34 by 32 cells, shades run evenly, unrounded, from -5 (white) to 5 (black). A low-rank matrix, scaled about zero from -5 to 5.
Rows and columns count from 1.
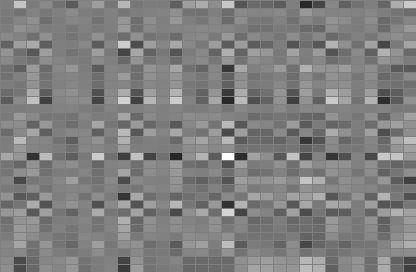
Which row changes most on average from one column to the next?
20
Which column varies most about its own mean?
18
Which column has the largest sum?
30
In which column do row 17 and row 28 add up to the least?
10
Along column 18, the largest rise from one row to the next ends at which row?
21
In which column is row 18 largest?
24
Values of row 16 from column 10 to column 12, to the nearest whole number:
1 -1 1
